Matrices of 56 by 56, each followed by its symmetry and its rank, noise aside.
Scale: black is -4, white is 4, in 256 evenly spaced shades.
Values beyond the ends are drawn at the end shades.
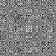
symmetric, rank five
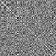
symmetric, rank six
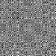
symmetric, rank five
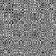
symmetric, rank five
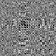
symmetric, rank four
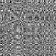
antisymmetric, rank four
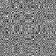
symmetric, rank four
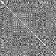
symmetric, rank six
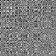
symmetric, rank four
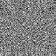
no symmetry, rank six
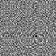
symmetric, rank six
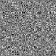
no symmetry, rank six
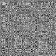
no symmetry, rank six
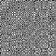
symmetric, rank five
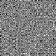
symmetric, rank six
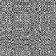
no symmetry, rank five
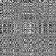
no symmetry, rank four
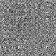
symmetric, rank six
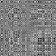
symmetric, rank four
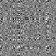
symmetric, rank four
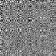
antisymmetric, rank four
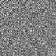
symmetric, rank six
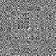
symmetric, rank five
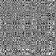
no symmetry, rank four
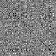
symmetric, rank five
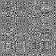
no symmetry, rank four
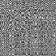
no symmetry, rank four
